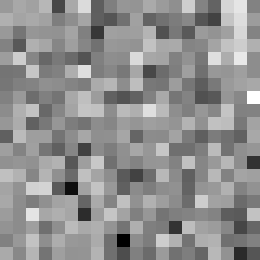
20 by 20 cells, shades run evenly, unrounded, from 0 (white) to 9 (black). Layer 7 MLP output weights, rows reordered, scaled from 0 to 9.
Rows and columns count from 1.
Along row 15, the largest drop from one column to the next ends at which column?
7
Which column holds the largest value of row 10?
3
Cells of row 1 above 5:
3
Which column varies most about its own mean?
19
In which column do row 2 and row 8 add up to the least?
20
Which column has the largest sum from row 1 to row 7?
8
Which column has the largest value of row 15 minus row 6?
6
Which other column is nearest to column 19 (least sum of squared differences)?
18
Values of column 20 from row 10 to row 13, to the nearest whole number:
3 3 4 7
